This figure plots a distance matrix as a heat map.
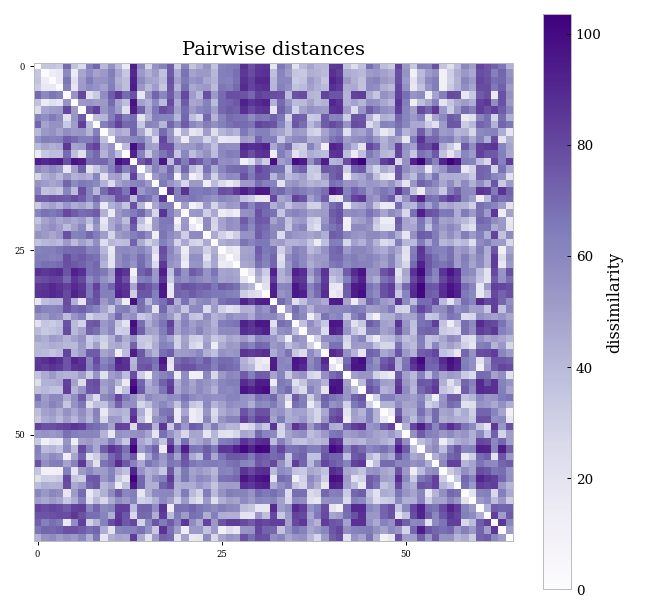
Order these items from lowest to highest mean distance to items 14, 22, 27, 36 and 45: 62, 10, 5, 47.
47, 10, 5, 62
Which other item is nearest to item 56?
35
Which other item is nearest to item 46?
34
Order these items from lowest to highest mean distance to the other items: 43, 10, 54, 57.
10, 57, 43, 54
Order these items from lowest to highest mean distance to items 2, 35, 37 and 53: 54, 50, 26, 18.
50, 54, 26, 18
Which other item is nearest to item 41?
60
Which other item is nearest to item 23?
16
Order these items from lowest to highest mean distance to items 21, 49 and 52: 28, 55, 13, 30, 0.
55, 0, 28, 13, 30
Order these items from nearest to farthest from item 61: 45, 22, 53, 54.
45, 54, 22, 53
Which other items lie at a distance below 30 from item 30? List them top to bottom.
18, 31, 40, 41, 60
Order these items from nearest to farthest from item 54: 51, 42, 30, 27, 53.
53, 51, 42, 27, 30
